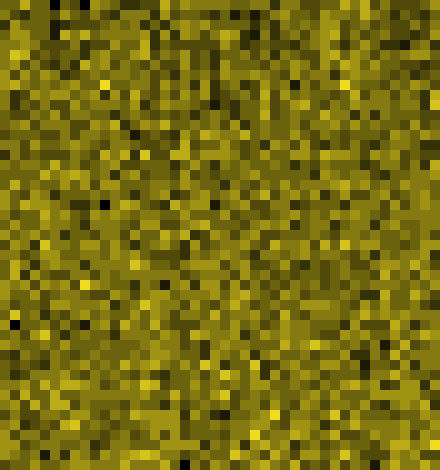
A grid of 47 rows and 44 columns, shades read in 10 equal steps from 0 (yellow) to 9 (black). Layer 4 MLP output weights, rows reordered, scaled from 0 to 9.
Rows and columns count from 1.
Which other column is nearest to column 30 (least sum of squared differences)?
10
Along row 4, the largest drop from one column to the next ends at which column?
7
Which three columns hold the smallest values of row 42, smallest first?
28, 34, 14
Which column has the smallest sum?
15
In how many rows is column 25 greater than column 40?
15
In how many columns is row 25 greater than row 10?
14
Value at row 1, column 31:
6
